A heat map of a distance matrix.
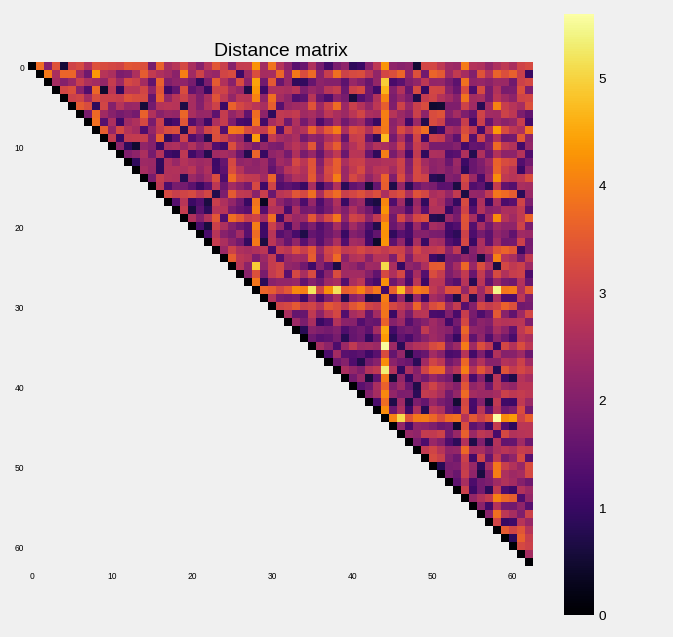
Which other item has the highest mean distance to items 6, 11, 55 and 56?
44
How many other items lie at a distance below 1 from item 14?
4
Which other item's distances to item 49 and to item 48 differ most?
0
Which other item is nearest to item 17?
29
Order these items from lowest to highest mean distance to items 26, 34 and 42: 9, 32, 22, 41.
22, 32, 9, 41
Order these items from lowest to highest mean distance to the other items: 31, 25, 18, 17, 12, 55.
55, 17, 18, 31, 12, 25
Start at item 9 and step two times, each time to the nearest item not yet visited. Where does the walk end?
27
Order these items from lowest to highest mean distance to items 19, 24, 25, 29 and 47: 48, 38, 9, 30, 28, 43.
43, 9, 48, 38, 30, 28
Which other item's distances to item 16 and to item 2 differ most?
54
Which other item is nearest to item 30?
6
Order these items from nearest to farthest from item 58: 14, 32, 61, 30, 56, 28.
32, 30, 61, 56, 14, 28
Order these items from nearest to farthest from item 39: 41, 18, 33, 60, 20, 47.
60, 47, 33, 20, 18, 41
